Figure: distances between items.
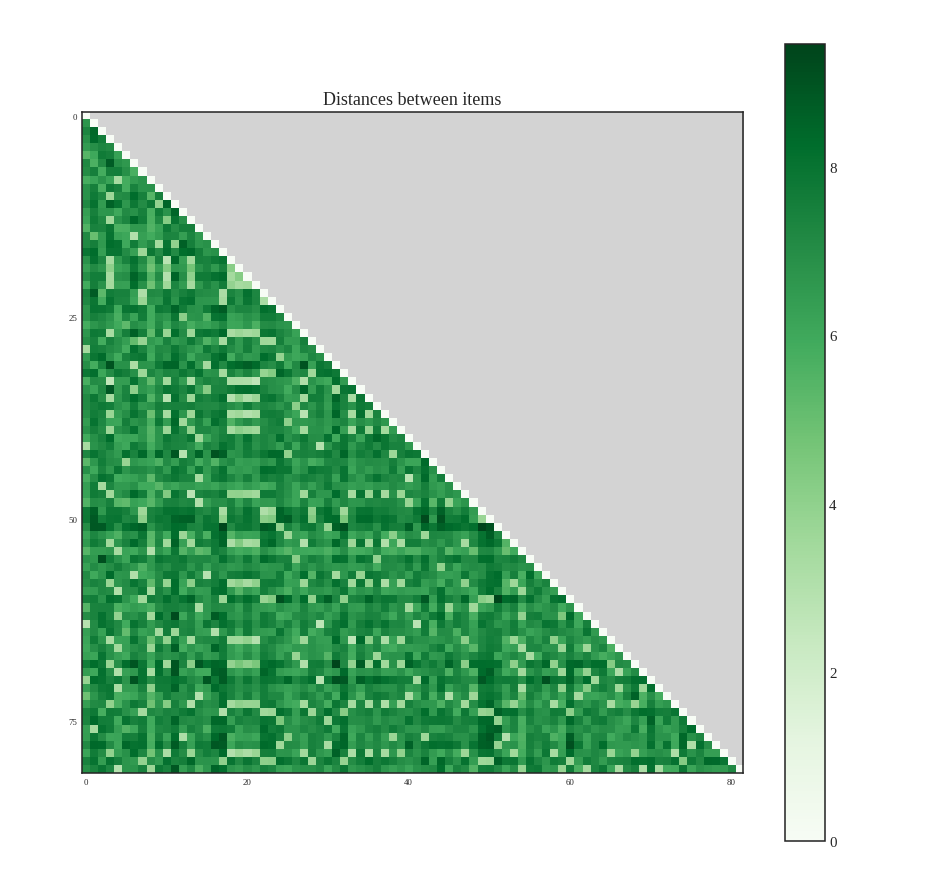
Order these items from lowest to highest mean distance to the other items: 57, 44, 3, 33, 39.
33, 39, 3, 57, 44
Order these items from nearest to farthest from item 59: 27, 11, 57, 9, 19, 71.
71, 19, 27, 57, 9, 11
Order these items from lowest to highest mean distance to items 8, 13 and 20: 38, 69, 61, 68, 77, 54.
68, 54, 69, 77, 38, 61
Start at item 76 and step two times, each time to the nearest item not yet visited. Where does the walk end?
15
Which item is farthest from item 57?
70
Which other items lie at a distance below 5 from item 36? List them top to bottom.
26, 55, 67
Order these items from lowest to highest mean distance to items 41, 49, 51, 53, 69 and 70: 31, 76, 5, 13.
13, 5, 76, 31
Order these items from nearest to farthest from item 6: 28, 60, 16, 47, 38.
28, 60, 38, 16, 47
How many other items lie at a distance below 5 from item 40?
5
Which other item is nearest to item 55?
67
